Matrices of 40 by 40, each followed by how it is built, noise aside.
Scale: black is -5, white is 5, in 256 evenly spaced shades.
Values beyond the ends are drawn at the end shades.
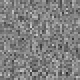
low rank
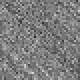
Toeplitz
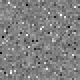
sparse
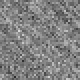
Toeplitz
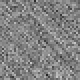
Toeplitz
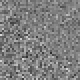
lower triangular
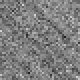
Toeplitz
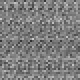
repeating columns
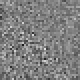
lower triangular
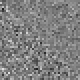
lower triangular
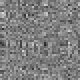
low rank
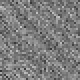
Toeplitz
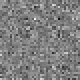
low rank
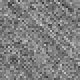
Toeplitz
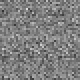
repeating columns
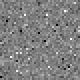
sparse
